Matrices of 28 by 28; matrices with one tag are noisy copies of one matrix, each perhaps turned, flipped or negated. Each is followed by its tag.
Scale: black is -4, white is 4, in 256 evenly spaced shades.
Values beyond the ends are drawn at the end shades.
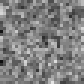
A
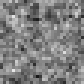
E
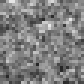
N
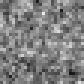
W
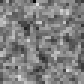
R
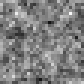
E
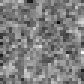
A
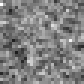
W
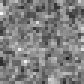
A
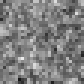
A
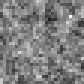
E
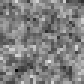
E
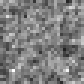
E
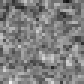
N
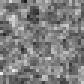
E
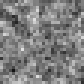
E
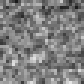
N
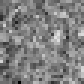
N
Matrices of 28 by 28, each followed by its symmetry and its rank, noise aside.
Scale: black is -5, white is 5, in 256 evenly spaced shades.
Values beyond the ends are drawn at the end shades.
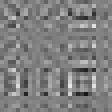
antisymmetric, rank two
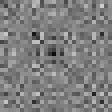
symmetric, rank three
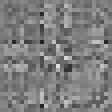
symmetric, rank three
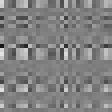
no symmetry, rank one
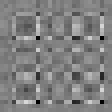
symmetric, rank one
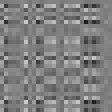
no symmetry, rank one
